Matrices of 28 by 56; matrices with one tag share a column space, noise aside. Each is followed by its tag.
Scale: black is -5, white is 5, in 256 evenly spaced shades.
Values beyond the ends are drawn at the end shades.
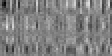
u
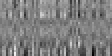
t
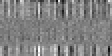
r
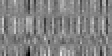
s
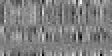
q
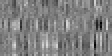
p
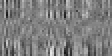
t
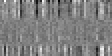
r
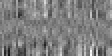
t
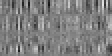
u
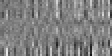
t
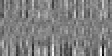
t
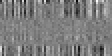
r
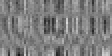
s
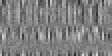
q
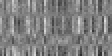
s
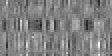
p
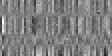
s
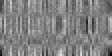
s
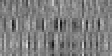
p
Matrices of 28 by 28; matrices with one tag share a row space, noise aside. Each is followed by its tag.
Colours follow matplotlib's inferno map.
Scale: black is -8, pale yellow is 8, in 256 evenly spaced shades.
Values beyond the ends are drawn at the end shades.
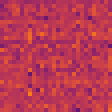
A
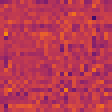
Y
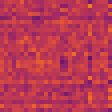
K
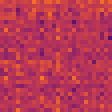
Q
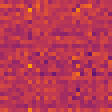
A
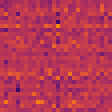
Q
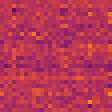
K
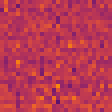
Q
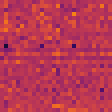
Q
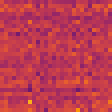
A
